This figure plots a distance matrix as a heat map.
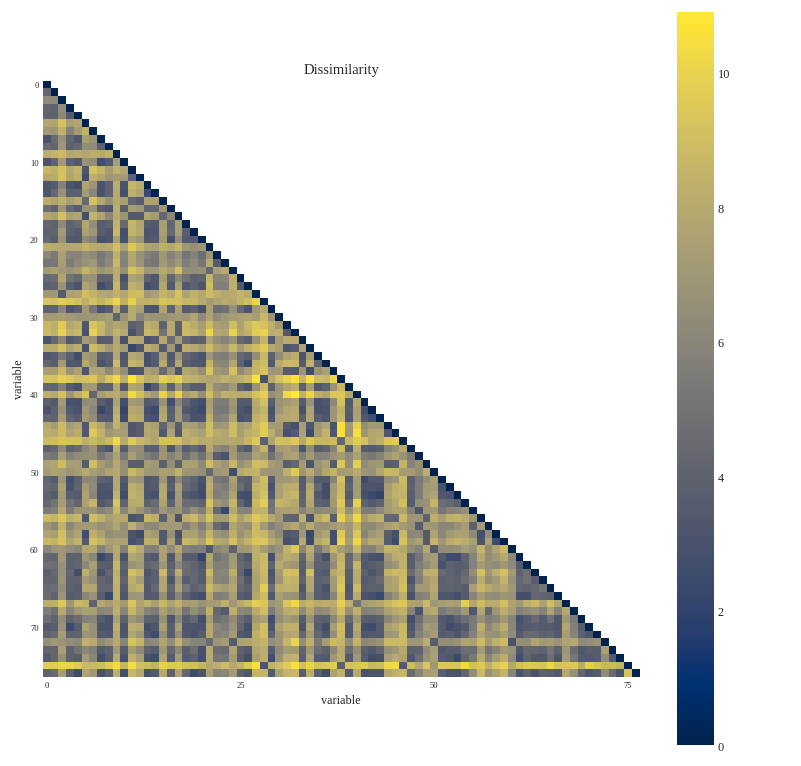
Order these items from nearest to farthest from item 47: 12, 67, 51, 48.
51, 48, 12, 67
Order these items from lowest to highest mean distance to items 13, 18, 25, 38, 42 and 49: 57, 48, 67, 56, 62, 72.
62, 48, 57, 72, 56, 67
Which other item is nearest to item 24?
50
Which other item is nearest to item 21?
60
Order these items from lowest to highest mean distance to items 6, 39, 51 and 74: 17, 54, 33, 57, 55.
33, 54, 55, 57, 17
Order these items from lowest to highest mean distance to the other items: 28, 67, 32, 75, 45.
45, 32, 67, 28, 75
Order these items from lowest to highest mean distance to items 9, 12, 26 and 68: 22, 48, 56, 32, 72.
48, 22, 56, 32, 72
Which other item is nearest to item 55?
23
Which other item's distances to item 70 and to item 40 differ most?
54
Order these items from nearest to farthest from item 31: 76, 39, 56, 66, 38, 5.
5, 56, 66, 39, 76, 38
